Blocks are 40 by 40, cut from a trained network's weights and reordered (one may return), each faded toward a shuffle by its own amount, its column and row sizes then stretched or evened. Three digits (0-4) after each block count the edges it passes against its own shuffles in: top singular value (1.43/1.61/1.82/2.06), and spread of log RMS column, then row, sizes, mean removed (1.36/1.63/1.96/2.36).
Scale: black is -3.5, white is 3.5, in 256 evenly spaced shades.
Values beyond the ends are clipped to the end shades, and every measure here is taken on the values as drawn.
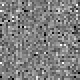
0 1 1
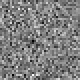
0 0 0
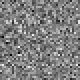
2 0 1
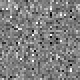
0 1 0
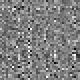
1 3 1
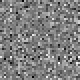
0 3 1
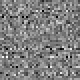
1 0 4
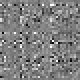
2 4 4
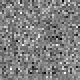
0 0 3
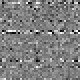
4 1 4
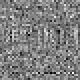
2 0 2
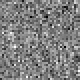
1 0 1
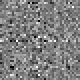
2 2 2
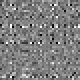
3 2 4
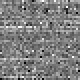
1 0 2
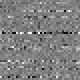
1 0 4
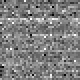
1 0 2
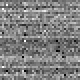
3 1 2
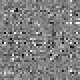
0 1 4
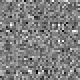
2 0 3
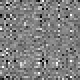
3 3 3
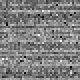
3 0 1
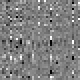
4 4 1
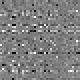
4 2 4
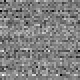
1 0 3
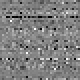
1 1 4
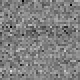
0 1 2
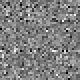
0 0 2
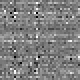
1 2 3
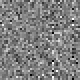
1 2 0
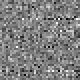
2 0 3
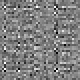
4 4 2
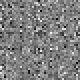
1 4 1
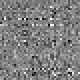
1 2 3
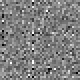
1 2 1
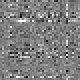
3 2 4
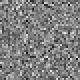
1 0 0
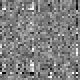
3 4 2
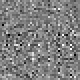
0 2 2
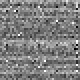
2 1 1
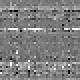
3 2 4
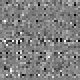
1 1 4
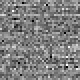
1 0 2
